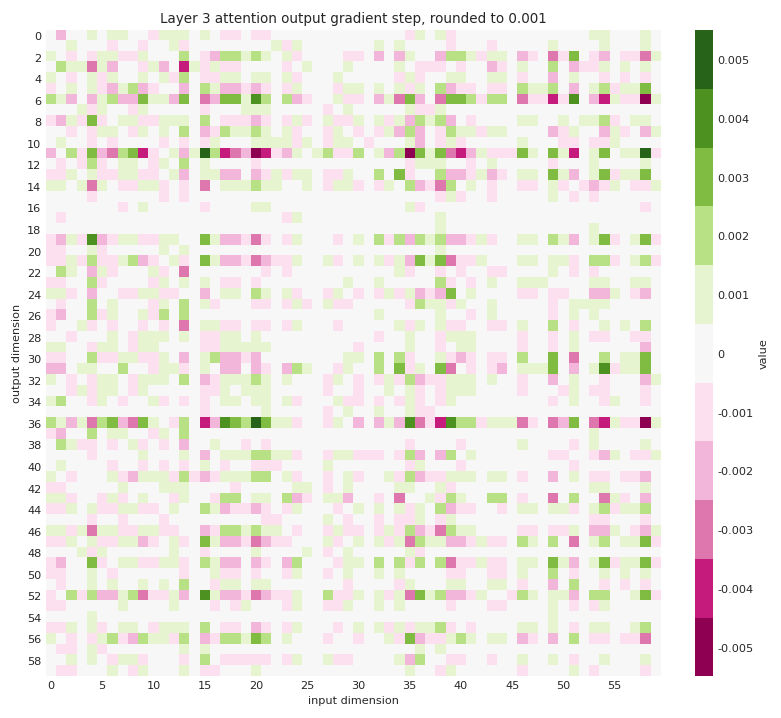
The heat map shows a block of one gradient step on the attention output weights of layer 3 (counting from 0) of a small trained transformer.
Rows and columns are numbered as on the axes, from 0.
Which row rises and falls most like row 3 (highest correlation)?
22
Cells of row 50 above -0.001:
46
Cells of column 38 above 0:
25
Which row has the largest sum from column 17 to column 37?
36
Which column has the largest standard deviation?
58
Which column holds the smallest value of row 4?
49
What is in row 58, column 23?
-0.001
